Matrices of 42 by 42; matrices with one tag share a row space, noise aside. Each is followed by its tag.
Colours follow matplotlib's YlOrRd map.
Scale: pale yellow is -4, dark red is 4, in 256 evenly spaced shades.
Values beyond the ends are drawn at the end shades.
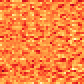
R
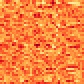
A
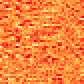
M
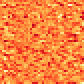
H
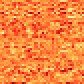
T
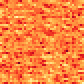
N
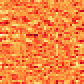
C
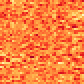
R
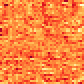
N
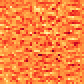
A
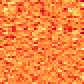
H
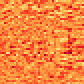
T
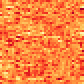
M
